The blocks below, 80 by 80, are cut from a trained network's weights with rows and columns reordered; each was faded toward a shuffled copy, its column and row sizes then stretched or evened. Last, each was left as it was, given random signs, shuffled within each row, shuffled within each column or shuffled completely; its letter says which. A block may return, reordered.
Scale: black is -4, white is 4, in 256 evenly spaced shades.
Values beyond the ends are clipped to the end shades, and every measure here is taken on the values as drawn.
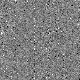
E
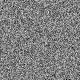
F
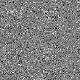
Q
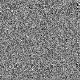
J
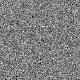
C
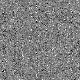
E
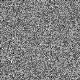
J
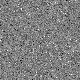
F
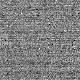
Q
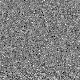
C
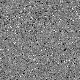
C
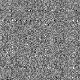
Q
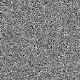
J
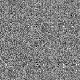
Q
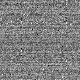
Q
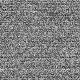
Q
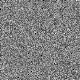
J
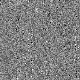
E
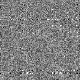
Q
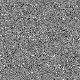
C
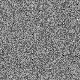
E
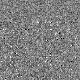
J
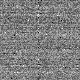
Q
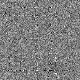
J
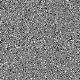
J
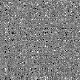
Q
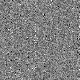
E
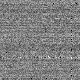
Q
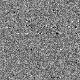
J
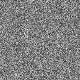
J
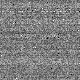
Q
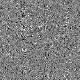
J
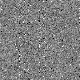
E
